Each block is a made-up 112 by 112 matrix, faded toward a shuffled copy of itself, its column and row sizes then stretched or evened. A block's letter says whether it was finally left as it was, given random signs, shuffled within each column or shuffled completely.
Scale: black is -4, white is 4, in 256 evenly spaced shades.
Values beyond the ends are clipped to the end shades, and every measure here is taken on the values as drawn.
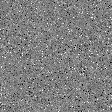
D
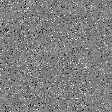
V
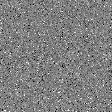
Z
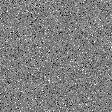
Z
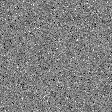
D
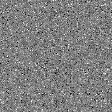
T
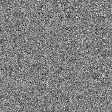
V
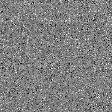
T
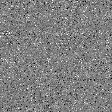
V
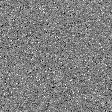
D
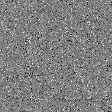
V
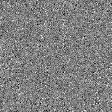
T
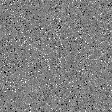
V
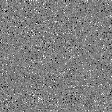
T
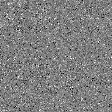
V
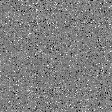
V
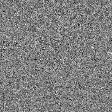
V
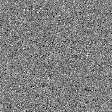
T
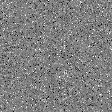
Z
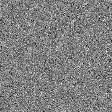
Z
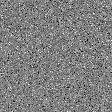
D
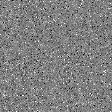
V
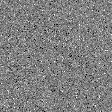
Z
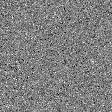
D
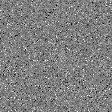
T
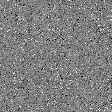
T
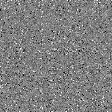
T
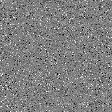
T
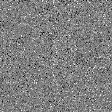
T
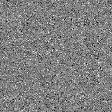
T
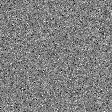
D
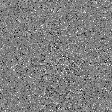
T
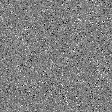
Z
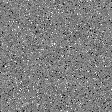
D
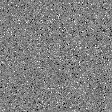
V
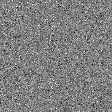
Z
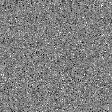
T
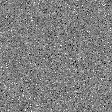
Z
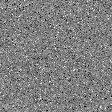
D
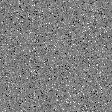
Z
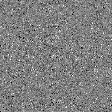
T
